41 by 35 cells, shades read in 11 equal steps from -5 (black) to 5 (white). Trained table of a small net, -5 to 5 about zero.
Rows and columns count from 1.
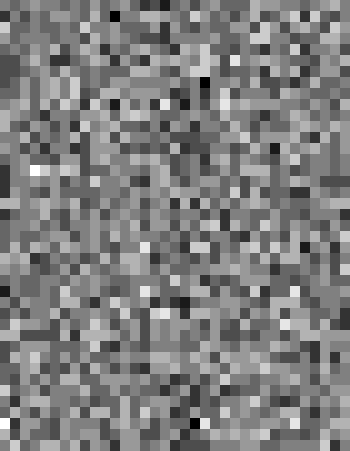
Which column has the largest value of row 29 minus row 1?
17
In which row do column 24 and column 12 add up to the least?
2
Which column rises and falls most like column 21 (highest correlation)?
28
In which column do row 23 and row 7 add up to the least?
31
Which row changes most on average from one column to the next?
10
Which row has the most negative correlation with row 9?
6
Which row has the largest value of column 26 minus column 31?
23
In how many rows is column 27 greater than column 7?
16
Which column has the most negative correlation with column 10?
12
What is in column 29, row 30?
4
